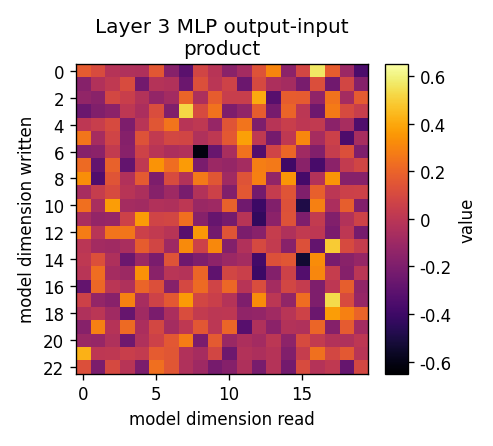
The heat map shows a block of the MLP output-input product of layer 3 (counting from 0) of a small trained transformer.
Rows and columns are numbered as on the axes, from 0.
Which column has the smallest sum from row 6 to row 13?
15
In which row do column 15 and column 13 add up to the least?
10
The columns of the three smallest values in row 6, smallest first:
8, 12, 9
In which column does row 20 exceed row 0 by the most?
7
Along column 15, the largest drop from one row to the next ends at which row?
14
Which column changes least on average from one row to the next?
2
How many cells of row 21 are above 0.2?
2
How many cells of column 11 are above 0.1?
5
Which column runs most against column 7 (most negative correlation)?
16
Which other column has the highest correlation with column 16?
1
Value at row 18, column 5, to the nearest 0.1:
-0.2
